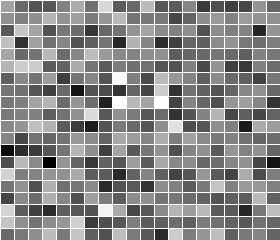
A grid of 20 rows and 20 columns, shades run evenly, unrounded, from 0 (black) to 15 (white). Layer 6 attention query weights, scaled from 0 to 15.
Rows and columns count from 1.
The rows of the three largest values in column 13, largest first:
11, 20, 18
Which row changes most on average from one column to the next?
9
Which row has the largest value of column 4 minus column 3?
16
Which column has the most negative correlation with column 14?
4
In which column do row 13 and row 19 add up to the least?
8
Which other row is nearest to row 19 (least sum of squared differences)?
15
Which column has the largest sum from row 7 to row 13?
12
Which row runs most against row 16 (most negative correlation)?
1
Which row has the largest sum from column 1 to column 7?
6
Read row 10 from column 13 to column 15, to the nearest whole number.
3 5 8
